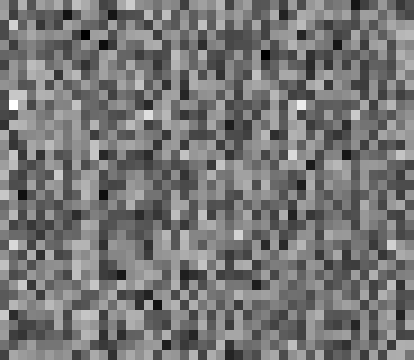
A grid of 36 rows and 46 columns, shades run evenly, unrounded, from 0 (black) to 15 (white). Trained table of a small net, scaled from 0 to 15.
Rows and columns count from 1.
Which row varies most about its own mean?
16
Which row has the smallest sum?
22
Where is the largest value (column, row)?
2, 11
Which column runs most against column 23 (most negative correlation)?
40
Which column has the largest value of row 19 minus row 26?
28
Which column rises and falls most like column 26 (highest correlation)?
39
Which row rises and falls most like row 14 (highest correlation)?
35
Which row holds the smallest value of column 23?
5
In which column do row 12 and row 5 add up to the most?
17
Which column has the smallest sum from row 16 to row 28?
12
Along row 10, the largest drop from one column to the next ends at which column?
21
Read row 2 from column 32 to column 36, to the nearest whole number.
2 5 10 10 8
